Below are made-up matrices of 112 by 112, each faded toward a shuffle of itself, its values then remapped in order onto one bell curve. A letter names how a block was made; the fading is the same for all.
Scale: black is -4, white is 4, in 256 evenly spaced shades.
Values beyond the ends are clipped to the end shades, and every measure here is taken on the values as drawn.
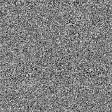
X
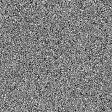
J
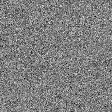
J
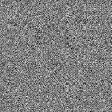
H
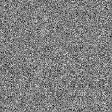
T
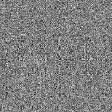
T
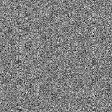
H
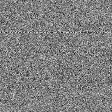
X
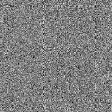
T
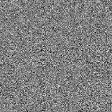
T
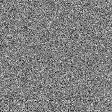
X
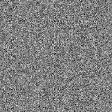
T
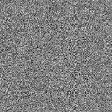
H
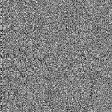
H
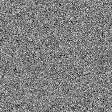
X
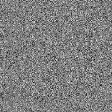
T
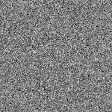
X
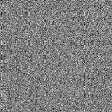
H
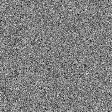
J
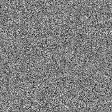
X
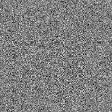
T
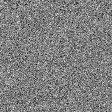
J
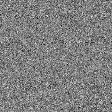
X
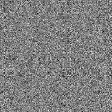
T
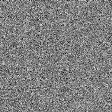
X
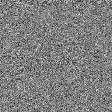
X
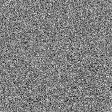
X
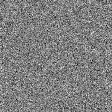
J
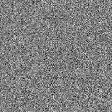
H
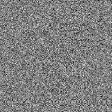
T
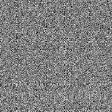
T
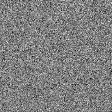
X
